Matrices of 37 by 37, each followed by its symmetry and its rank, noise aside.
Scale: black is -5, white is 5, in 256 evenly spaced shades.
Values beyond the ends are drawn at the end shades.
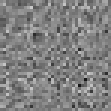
symmetric, rank four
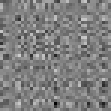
no symmetry, rank three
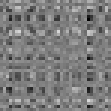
no symmetry, rank two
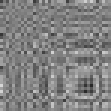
symmetric, rank two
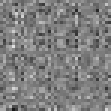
no symmetry, rank four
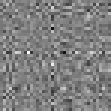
antisymmetric, rank four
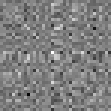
symmetric, rank four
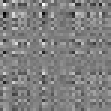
no symmetry, rank two
